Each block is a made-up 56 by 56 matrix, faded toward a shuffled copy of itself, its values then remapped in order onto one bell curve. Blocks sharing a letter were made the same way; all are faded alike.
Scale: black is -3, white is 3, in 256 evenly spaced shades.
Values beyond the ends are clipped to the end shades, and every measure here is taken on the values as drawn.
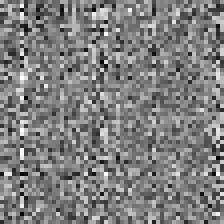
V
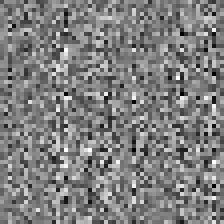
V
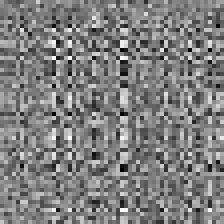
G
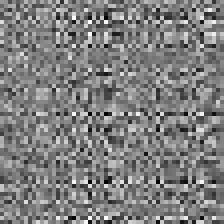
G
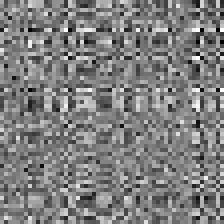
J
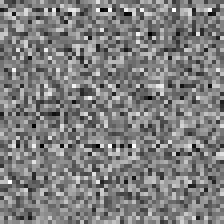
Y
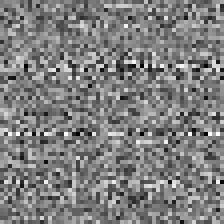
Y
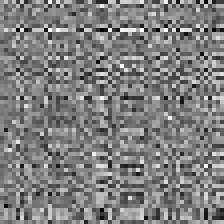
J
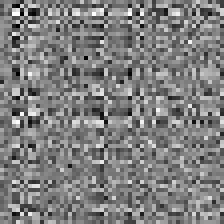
J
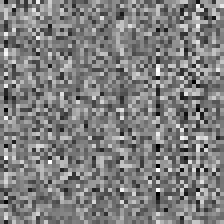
V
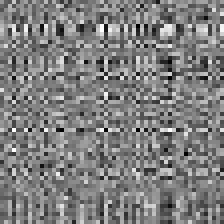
J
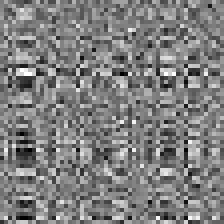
J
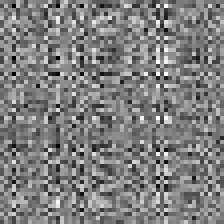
G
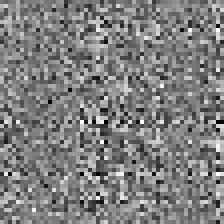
V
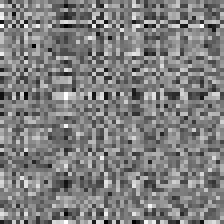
J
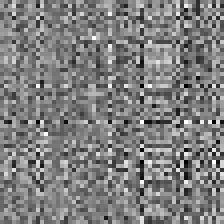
G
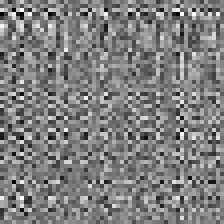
G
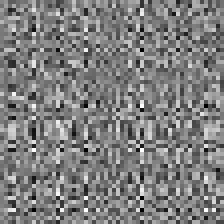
G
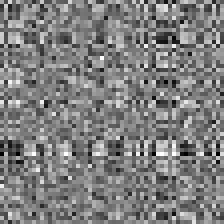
J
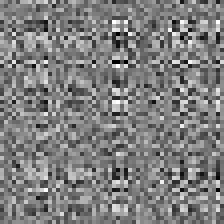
G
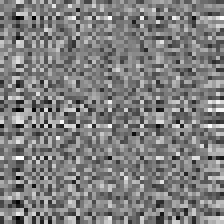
J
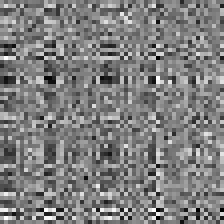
J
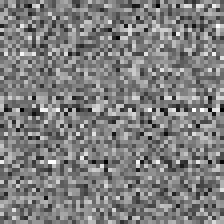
Y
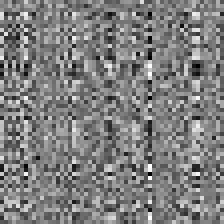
G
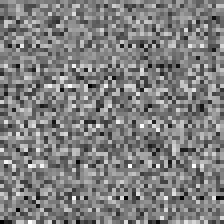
Y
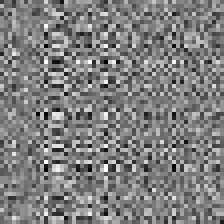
G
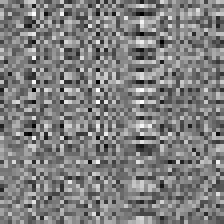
G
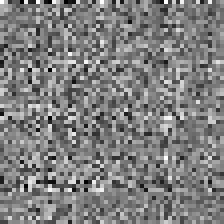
V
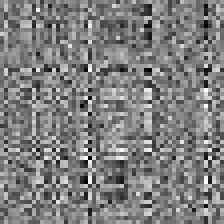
G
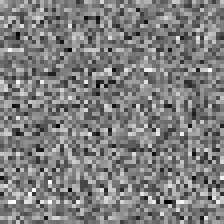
Y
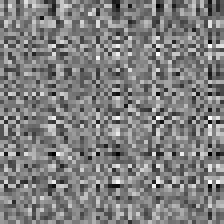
G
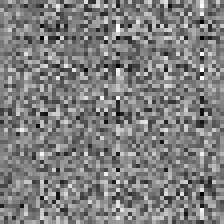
V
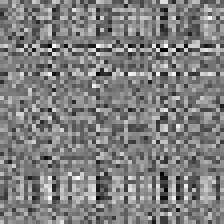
J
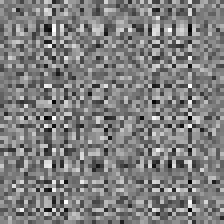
J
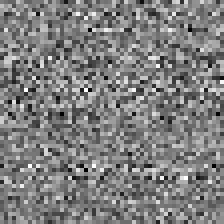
Y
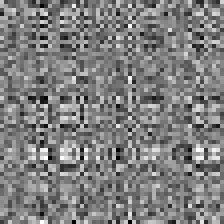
G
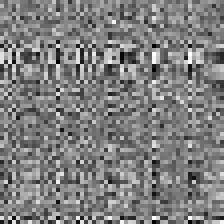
G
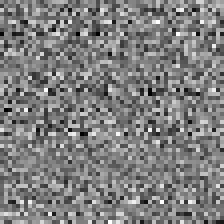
Y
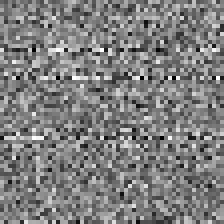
Y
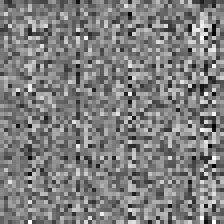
V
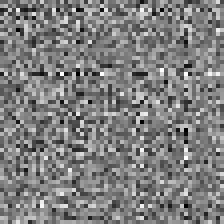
V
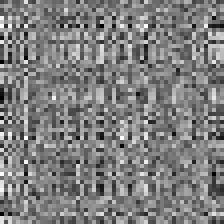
G
